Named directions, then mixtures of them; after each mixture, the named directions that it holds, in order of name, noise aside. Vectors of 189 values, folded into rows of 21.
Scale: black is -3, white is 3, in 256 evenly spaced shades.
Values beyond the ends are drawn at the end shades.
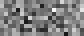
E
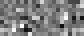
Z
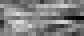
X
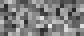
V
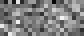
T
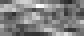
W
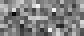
E, W.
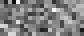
E, T.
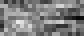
X.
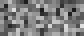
V.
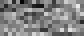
T, W.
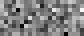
E, Z.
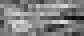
X.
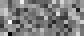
E, T, V.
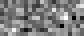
E, T, Z.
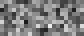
V.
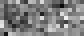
T, V, X.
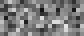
V.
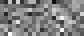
T.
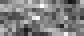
W, Z.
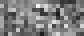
V, W.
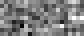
V, X, Z.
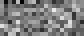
T.
